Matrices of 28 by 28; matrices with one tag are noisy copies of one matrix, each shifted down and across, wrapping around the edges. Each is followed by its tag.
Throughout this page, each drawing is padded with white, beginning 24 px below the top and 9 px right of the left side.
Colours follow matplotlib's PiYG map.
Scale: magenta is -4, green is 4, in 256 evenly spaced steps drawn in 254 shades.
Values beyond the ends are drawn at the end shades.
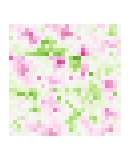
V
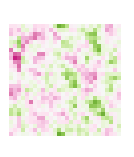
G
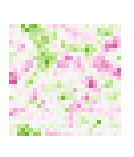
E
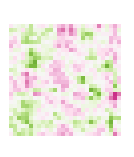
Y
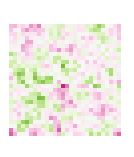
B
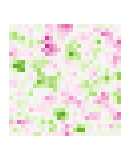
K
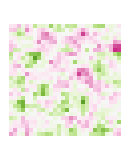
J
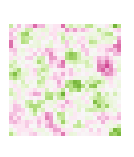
K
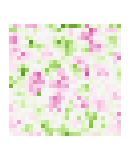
B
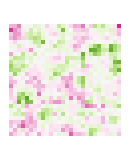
K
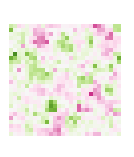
K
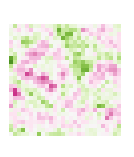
E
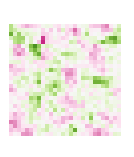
V
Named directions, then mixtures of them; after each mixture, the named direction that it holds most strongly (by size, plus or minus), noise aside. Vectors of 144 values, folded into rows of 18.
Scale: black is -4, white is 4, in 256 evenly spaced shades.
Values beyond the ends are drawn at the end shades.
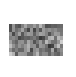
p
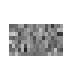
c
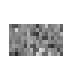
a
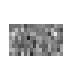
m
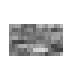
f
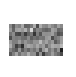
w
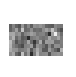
m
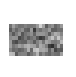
p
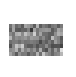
w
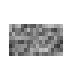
p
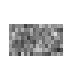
m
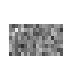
m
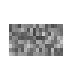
p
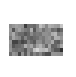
f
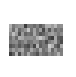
p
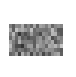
w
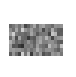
m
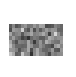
p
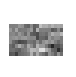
f
